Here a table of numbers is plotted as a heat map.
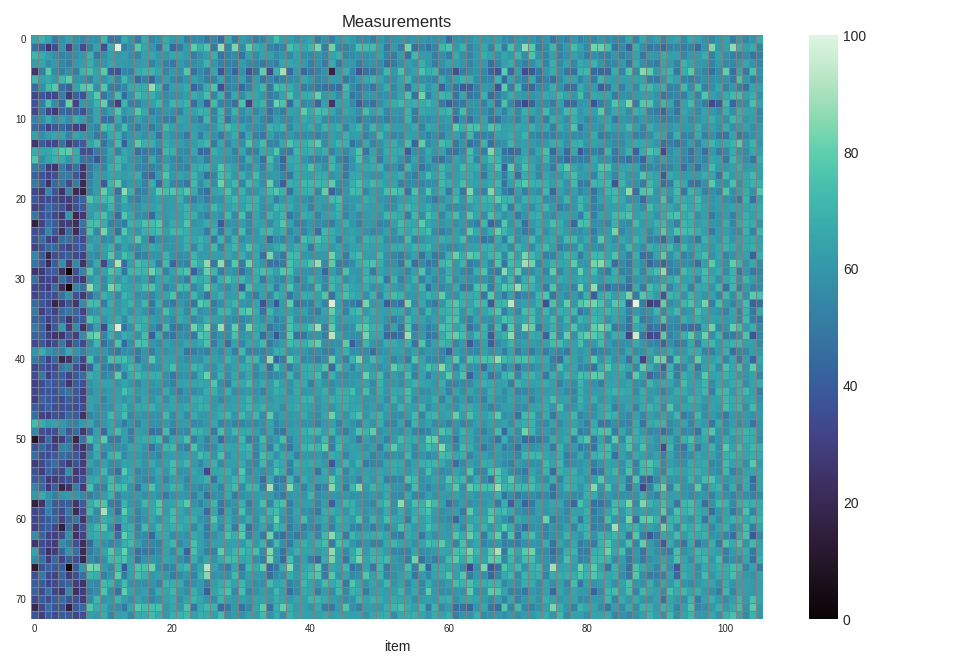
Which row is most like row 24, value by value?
59
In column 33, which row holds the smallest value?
33
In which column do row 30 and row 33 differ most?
87
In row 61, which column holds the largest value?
84
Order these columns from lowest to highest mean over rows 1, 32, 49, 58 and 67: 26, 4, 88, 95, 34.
4, 34, 26, 95, 88
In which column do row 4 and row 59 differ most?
43
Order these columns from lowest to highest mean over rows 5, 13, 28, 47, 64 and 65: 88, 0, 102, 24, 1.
1, 0, 88, 24, 102
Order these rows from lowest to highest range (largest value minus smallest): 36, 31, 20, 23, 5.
5, 20, 23, 36, 31
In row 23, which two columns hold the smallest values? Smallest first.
0, 6
